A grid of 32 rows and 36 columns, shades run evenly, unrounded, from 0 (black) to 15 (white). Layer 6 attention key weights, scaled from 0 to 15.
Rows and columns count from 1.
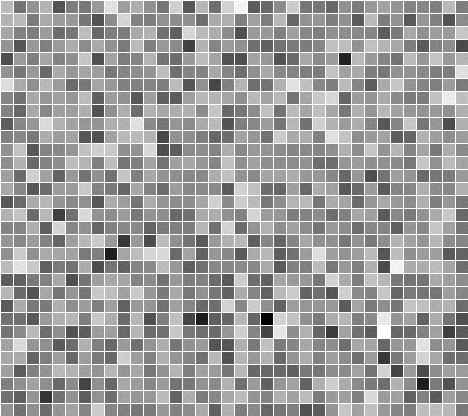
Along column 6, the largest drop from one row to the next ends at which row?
26
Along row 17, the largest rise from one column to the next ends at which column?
7
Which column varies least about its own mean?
28
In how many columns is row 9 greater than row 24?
24
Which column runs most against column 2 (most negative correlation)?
30
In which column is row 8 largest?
35
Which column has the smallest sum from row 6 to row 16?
13
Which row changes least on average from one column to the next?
6
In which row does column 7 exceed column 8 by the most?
5
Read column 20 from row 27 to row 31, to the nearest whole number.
7 9 6 9 9
